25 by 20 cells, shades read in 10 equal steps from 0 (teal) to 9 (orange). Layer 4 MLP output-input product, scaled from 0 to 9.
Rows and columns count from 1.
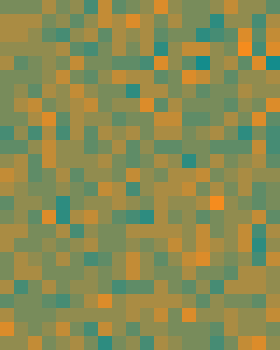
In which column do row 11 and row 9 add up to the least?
20
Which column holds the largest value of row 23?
14
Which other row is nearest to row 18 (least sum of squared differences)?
17
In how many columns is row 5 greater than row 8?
7
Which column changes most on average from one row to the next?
10
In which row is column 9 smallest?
21
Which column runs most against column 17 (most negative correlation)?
9
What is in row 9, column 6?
6
